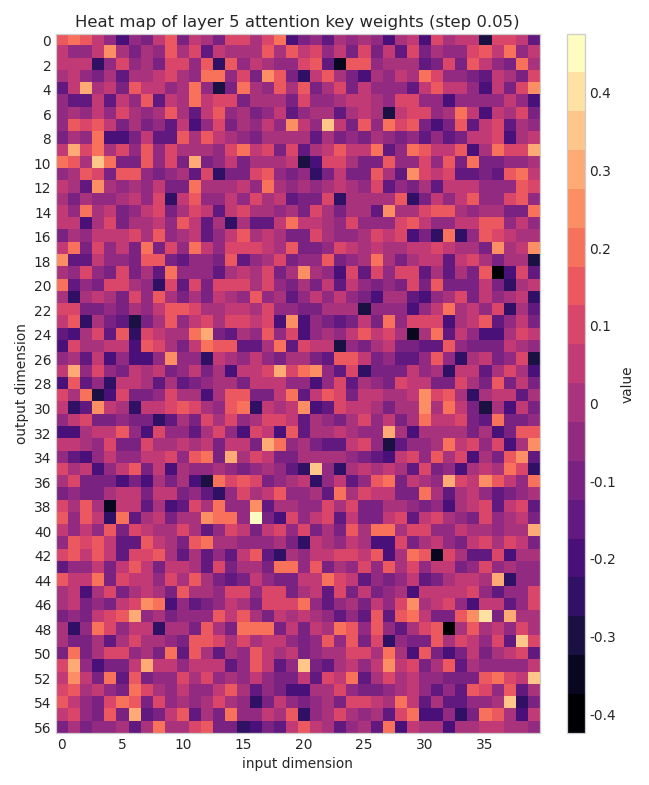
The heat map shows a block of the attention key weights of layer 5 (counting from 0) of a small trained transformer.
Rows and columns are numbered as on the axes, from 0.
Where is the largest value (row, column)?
39, 16
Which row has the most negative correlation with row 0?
32
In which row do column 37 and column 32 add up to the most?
36
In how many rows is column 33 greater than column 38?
19
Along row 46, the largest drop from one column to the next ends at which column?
9
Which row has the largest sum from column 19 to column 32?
29
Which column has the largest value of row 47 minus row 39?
6
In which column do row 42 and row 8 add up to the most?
3
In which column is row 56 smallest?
15
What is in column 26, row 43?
-0.05
